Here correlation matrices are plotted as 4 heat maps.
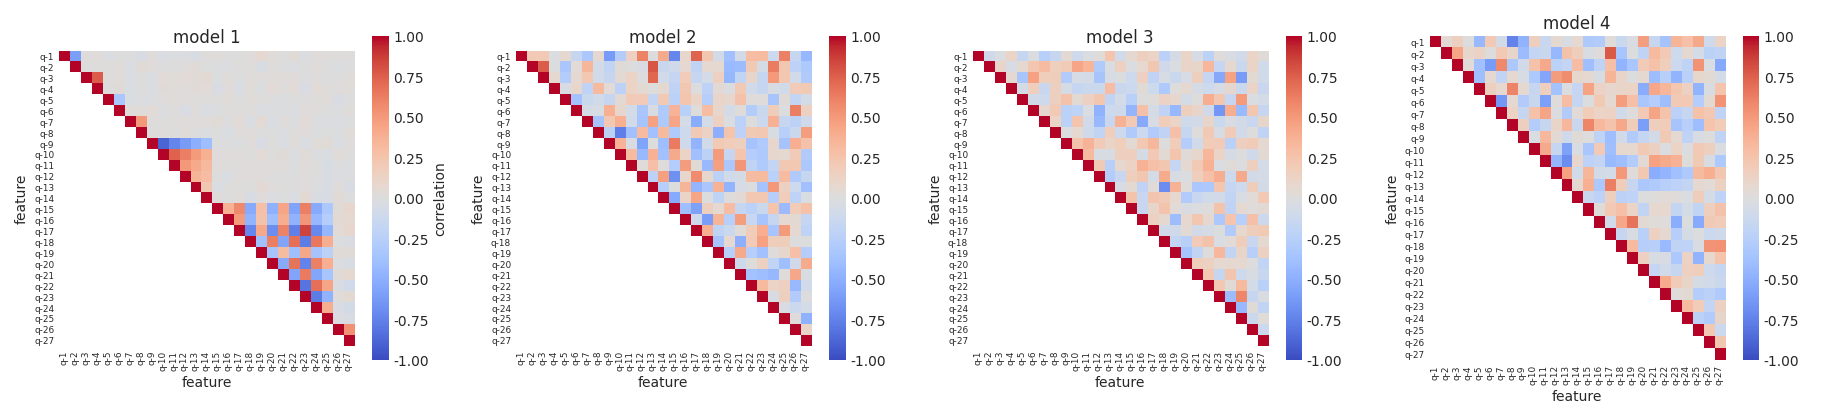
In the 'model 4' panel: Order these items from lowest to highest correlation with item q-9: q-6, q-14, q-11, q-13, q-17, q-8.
q-17, q-6, q-13, q-14, q-8, q-11
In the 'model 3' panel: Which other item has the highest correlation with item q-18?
q-12
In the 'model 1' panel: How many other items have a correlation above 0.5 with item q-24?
3
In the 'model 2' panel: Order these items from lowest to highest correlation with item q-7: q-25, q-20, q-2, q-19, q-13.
q-25, q-20, q-19, q-2, q-13
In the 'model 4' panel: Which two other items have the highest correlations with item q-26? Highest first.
q-18, q-12
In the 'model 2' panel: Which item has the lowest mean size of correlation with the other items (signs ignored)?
q-4
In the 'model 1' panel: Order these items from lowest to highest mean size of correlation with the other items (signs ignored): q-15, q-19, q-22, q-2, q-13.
q-2, q-13, q-19, q-15, q-22
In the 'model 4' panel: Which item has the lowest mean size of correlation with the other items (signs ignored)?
q-14
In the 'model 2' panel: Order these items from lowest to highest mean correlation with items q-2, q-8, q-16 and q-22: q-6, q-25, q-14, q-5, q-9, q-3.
q-9, q-6, q-5, q-25, q-14, q-3
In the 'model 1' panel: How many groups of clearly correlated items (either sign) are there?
7
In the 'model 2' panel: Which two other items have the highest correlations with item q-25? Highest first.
q-1, q-17
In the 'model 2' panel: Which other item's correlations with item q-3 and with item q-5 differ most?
q-2
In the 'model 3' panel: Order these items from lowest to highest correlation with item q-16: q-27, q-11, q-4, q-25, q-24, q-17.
q-25, q-27, q-4, q-17, q-24, q-11
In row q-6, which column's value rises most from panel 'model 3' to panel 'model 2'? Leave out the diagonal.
q-15
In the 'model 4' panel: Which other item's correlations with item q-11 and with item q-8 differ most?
q-13
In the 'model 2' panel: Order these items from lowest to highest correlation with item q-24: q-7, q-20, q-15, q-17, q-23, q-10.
q-17, q-20, q-23, q-10, q-15, q-7
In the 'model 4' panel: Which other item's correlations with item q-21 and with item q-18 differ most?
q-12
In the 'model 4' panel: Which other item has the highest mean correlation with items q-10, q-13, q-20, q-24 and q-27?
q-1
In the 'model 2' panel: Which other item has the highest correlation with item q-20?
q-27
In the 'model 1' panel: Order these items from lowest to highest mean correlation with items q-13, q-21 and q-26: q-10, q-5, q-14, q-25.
q-25, q-5, q-14, q-10
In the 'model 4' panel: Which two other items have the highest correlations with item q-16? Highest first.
q-19, q-18
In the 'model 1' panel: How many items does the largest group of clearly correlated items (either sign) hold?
11
